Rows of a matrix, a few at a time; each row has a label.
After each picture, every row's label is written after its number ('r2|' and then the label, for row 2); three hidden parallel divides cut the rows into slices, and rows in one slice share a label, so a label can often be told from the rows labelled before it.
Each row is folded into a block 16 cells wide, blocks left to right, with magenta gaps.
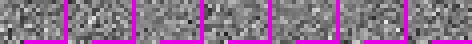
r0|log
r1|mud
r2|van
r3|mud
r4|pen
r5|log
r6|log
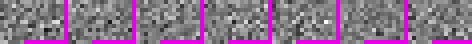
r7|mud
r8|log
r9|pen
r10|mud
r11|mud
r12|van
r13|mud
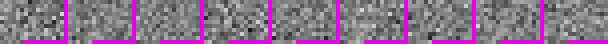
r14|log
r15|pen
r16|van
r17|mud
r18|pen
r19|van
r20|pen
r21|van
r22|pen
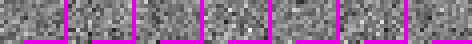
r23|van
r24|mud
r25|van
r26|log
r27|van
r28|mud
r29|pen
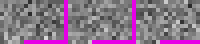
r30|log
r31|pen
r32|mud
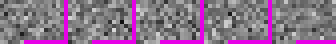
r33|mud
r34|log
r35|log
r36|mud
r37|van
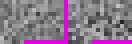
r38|pen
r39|log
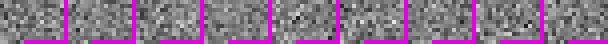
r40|mud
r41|van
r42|mud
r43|pen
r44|log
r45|mud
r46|van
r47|log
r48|log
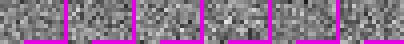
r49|pen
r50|log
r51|log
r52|mud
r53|pen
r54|mud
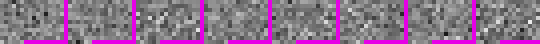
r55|pen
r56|van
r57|mud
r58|pen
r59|pen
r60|van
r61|van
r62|mud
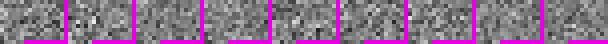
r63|log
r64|mud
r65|van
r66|van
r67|mud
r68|log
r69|log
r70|van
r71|van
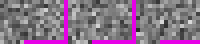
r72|mud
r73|log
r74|mud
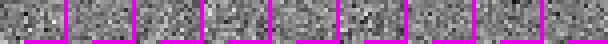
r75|mud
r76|pen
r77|log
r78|log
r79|pen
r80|log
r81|pen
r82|van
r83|pen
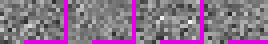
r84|log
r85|pen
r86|mud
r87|mud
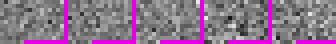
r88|pen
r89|pen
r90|pen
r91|log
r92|mud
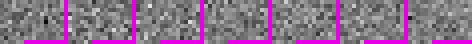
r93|pen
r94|log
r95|mud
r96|van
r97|pen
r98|pen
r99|pen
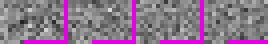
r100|log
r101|van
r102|van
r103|van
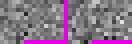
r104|pen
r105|mud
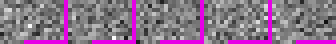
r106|log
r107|log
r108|log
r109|mud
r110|log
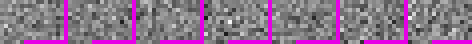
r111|van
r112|van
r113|pen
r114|mud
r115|van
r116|log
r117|log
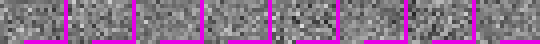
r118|van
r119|van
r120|van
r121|van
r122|log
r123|van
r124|mud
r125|pen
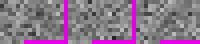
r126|pen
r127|pen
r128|pen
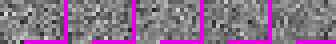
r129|log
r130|log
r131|pen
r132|pen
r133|pen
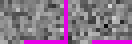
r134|pen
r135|log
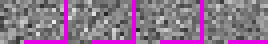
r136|mud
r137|log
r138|mud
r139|pen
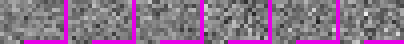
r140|van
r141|pen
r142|pen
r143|log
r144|pen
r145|log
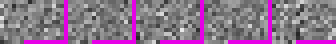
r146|log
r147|van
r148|log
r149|pen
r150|mud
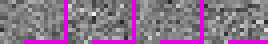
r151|pen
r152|log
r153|van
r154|mud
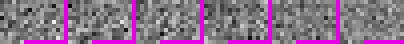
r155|mud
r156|mud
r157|mud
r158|mud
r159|pen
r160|van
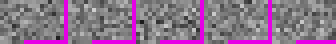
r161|pen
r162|van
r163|log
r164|pen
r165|van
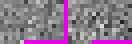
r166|pen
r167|log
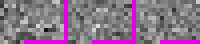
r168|mud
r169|van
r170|van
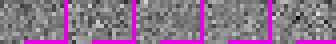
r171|pen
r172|log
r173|van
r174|van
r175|log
